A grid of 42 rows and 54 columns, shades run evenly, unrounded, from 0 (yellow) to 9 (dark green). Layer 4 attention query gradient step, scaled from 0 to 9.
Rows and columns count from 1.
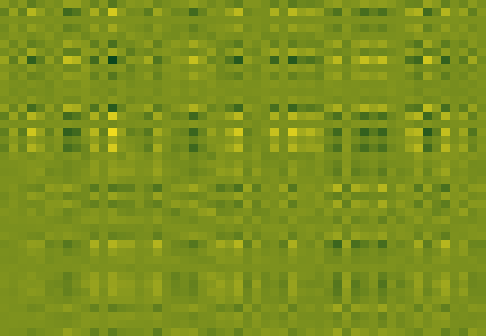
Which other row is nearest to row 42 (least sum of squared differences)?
39
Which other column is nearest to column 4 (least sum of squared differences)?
31
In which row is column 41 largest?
17
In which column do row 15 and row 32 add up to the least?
13
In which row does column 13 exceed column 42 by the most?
8
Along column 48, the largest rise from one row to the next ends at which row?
15
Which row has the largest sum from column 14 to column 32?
24
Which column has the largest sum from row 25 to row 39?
38
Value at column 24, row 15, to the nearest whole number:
4
